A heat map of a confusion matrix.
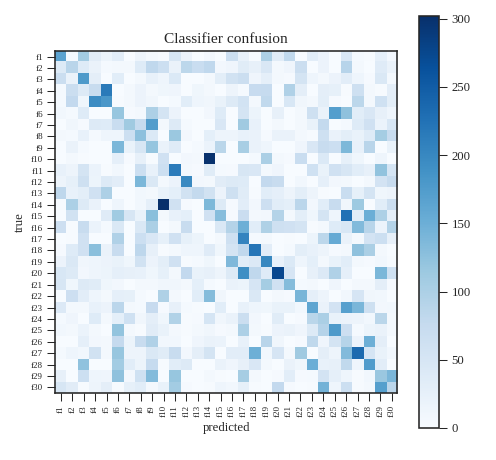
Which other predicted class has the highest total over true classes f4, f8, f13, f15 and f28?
f26
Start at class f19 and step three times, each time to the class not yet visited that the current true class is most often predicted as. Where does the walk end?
f25
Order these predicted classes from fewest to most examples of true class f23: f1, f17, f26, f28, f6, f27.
f17, f1, f28, f6, f27, f26
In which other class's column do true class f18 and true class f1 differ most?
f27
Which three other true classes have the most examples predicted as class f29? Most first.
f30, f20, f11
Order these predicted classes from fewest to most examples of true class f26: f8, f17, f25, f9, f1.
f1, f17, f25, f8, f9
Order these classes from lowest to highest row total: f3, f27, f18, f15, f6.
f3, f6, f18, f27, f15
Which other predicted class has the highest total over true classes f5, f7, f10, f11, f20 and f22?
f14
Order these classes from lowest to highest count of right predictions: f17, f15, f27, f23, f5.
f15, f23, f5, f17, f27
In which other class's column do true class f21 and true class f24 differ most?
f19
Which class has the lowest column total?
f13
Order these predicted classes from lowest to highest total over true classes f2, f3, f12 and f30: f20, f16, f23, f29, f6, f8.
f23, f6, f16, f20, f8, f29
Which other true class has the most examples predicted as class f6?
f9
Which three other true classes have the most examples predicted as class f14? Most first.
f10, f22, f2
